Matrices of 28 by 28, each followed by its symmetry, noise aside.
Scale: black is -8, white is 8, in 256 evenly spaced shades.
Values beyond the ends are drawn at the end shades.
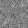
symmetric across the other diagonal.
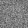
symmetric across the other diagonal.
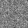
symmetric across the other diagonal.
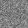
no symmetry.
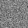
antisymmetric.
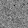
symmetric across the other diagonal.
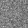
mirrored top to bottom.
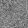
symmetric.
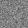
no symmetry.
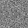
mirrored top to bottom.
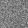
no symmetry.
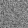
symmetric across the other diagonal.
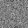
same after a half turn.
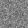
mirrored top to bottom.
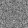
mirrored left to right.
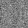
mirrored top to bottom.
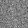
no symmetry.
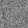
no symmetry.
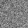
symmetric.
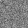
symmetric.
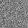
no symmetry.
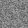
antisymmetric.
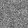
antisymmetric.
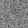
symmetric across the other diagonal.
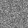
no symmetry.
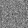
mirrored top to bottom.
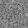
symmetric across the other diagonal.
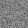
no symmetry.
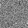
same after a half turn.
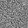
symmetric across the other diagonal.
